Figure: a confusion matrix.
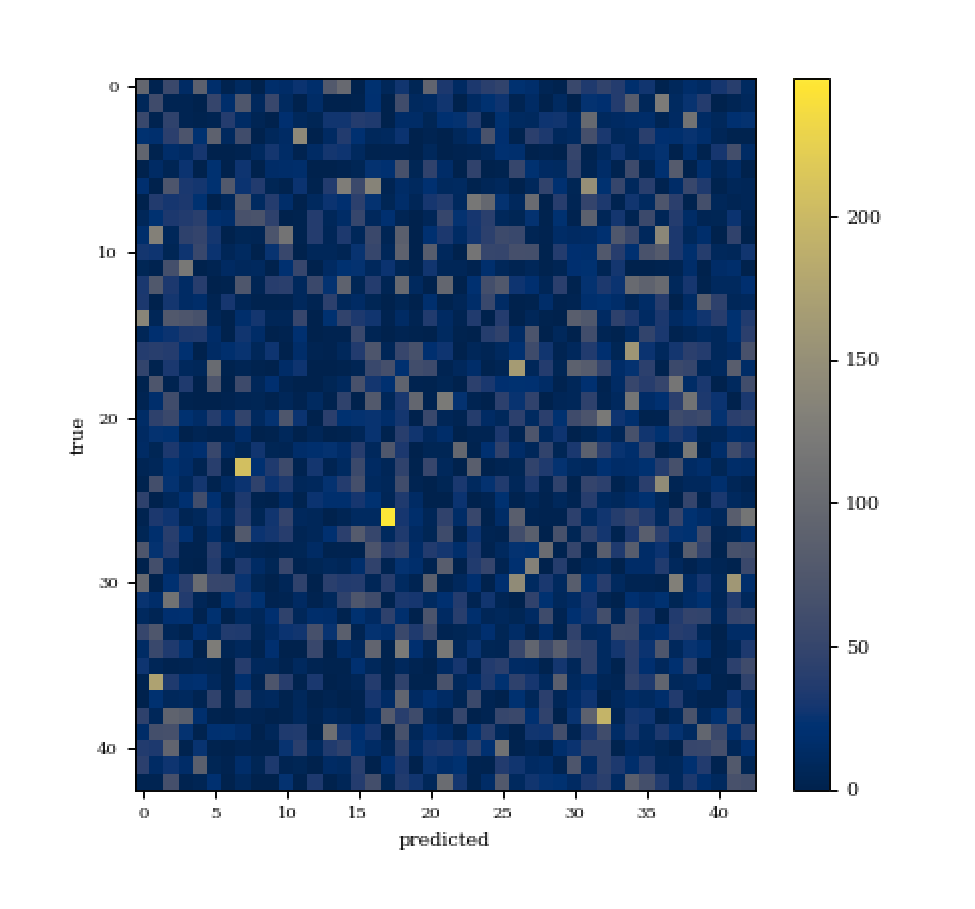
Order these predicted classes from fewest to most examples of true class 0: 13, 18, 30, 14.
18, 30, 13, 14
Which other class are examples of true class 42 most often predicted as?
21
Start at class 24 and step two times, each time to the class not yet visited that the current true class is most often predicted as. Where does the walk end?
1
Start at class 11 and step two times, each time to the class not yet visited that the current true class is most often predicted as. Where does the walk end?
5
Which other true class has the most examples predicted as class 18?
34
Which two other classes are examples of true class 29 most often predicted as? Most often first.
27, 21
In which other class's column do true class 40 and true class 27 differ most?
25
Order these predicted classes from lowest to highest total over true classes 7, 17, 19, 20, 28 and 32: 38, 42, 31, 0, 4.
4, 0, 42, 31, 38
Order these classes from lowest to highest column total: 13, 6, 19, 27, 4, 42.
6, 19, 13, 4, 42, 27
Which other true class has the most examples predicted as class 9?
36
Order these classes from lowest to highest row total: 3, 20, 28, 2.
2, 3, 28, 20
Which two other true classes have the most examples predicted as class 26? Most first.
17, 30
